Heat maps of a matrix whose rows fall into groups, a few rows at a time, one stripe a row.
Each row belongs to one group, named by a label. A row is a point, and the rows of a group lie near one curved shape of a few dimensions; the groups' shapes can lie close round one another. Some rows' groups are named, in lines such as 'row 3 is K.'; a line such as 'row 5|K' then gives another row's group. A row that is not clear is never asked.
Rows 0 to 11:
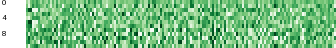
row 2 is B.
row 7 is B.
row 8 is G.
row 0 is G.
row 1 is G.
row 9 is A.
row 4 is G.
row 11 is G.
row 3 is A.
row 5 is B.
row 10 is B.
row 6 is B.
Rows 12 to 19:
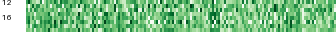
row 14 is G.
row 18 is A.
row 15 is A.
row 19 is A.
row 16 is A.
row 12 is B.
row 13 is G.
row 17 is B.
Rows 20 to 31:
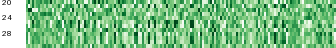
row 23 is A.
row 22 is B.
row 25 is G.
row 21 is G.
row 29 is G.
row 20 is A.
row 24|G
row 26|G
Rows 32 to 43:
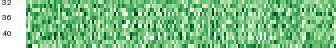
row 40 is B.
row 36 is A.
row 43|B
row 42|G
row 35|G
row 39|G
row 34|B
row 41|B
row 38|G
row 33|A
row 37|A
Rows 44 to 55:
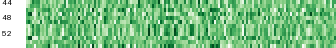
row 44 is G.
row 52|G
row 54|A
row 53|B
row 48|A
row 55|A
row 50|G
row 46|A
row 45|G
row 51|G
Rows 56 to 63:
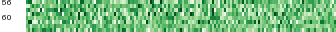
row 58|B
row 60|A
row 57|G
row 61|B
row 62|A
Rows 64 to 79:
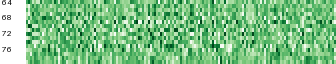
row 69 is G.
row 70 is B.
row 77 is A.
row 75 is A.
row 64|B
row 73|G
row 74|B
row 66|G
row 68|A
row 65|G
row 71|G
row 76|A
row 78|G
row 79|G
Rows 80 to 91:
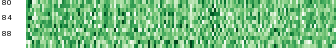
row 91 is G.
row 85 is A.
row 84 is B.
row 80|B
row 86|B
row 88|A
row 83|A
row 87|G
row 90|G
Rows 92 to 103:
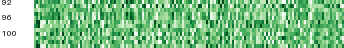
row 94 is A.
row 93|G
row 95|A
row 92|A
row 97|B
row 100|B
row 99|A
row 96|A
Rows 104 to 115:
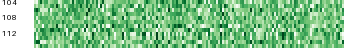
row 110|A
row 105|A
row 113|G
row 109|A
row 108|G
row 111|A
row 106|B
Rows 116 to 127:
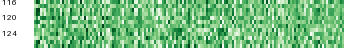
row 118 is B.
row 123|A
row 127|B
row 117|G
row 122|A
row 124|A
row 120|A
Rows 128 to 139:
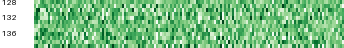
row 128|A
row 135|G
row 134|A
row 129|G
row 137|A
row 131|B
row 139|B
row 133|A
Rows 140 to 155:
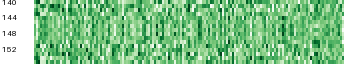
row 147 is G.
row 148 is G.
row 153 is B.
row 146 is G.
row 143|B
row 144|G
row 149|G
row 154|B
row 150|G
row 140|B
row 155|B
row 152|A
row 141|A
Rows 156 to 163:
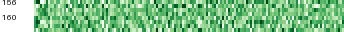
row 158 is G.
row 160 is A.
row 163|G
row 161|B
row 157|G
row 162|B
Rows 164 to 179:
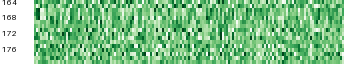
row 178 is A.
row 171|G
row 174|G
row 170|A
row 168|B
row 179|G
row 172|B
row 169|A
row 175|B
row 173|B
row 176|A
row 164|A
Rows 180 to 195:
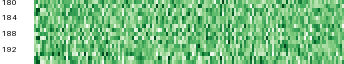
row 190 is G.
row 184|G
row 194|B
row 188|G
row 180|A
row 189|B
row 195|B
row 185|G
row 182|B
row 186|G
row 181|G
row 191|A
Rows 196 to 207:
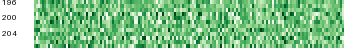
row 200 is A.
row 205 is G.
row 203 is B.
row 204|A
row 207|B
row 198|G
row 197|A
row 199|G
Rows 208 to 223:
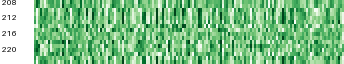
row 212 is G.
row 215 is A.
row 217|G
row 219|B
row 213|G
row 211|G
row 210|G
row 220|B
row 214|G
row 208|B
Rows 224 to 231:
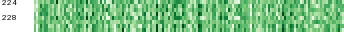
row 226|G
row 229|G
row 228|A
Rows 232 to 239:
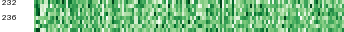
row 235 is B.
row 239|B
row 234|B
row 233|B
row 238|G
